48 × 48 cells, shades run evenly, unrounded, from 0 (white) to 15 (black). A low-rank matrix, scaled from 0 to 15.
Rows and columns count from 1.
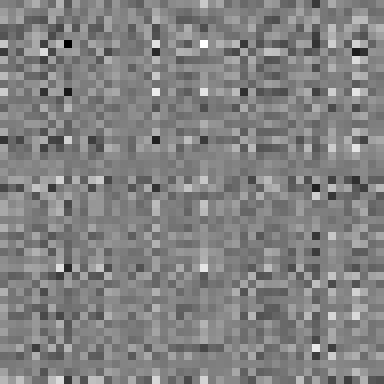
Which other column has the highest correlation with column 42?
22
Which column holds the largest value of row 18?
20
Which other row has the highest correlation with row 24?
5
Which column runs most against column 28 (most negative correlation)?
9
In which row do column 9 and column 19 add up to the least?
18
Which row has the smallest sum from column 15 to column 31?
6
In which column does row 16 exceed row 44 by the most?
40
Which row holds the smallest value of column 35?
7
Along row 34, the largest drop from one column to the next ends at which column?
10
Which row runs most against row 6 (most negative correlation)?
14
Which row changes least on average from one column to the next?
46
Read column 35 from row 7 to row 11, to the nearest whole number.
4 10 7 10 6
